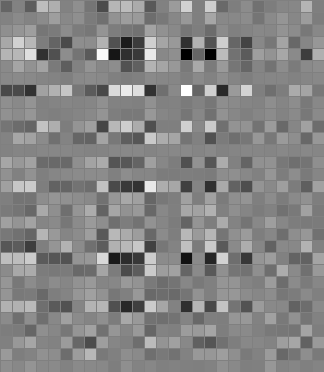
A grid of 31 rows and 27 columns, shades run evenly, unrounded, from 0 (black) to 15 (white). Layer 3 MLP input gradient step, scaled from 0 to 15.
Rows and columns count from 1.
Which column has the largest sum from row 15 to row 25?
19
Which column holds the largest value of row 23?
13
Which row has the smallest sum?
5
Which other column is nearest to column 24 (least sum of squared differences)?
15
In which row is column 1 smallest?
8
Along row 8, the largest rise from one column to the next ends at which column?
10
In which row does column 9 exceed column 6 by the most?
22
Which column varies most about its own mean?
16
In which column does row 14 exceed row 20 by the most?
9
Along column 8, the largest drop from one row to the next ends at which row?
29
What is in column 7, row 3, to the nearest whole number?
7
